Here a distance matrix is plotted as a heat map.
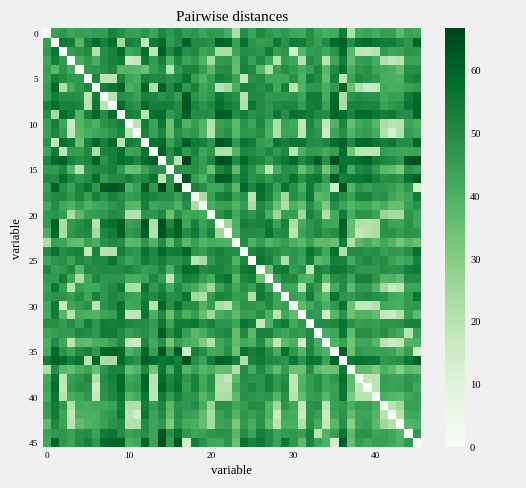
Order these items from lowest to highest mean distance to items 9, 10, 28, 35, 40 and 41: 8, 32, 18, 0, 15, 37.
37, 15, 0, 18, 32, 8
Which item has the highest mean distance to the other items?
14
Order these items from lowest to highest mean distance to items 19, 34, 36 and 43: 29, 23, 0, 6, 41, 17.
41, 29, 23, 0, 6, 17
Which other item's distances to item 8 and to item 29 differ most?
25
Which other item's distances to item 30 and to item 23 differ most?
2
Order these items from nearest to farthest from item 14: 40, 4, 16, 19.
16, 19, 4, 40
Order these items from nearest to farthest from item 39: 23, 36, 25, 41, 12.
23, 41, 25, 36, 12
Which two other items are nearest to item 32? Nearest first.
26, 27
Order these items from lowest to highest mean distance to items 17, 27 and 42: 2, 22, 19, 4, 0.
4, 19, 0, 2, 22
